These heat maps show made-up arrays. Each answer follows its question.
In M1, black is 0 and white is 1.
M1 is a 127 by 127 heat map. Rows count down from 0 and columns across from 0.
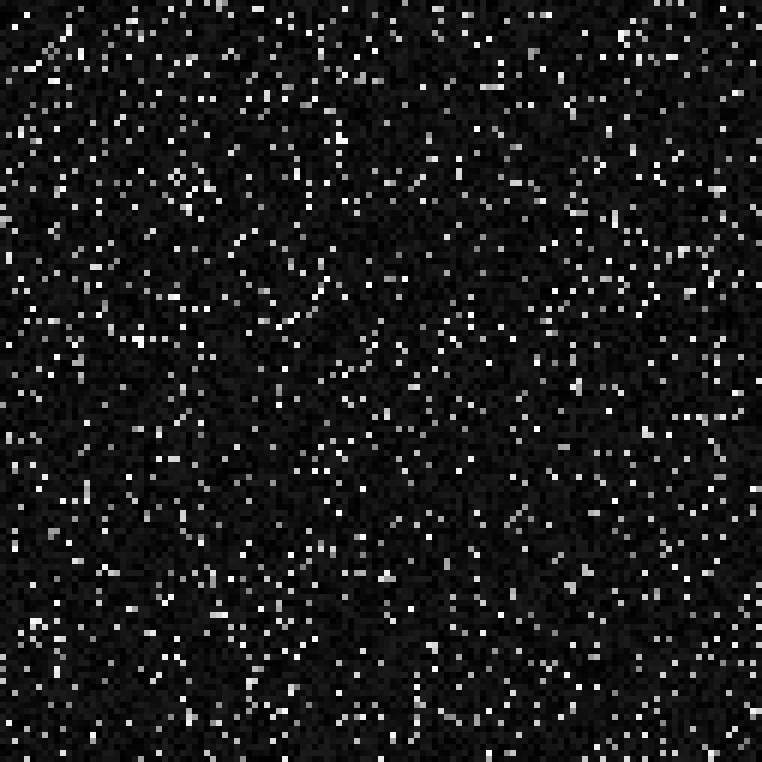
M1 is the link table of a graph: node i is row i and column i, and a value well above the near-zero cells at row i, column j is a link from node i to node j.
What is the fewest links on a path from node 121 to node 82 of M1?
4
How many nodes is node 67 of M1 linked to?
5
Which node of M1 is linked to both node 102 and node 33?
node 36
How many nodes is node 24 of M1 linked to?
6
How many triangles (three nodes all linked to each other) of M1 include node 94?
2
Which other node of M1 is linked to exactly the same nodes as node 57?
node 28
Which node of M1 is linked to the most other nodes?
node 9
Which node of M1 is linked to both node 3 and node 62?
node 55
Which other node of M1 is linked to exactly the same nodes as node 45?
node 39
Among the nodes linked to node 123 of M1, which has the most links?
node 2
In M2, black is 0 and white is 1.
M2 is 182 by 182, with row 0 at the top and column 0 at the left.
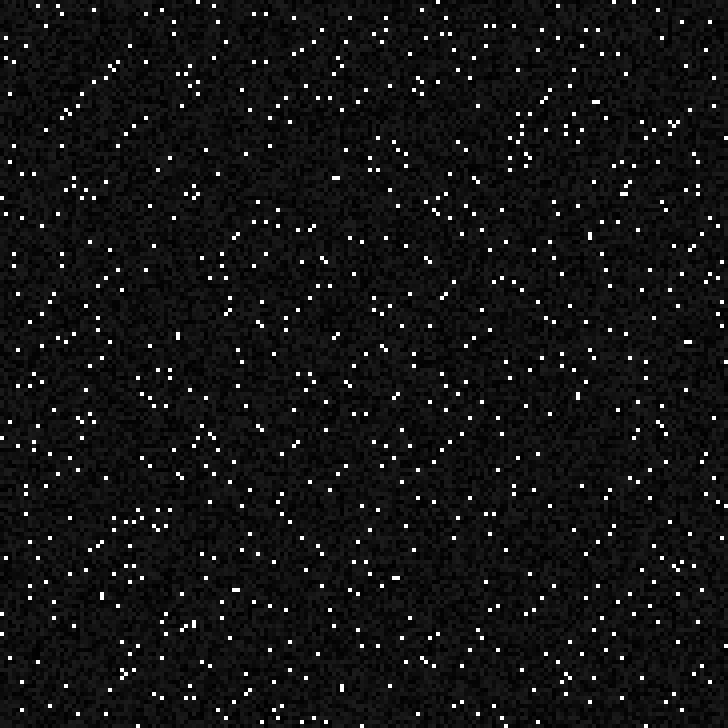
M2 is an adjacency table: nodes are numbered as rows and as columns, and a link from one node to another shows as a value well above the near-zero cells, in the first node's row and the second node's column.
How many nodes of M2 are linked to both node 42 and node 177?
0
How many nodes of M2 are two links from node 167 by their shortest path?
4
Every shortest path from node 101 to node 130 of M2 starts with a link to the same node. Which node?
node 61
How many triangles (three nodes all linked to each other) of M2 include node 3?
4
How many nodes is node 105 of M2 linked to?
4
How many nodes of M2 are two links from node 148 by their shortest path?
8
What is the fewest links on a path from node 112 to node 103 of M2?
5
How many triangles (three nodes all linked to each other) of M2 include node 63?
5
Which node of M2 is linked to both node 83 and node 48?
node 156
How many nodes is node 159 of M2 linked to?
4
